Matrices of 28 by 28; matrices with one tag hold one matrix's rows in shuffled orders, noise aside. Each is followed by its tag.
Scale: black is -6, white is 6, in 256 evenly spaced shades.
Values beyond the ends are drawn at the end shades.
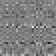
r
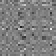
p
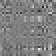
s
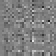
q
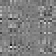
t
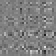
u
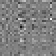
p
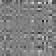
s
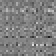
r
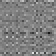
r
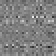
r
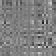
s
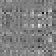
s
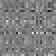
r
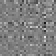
u
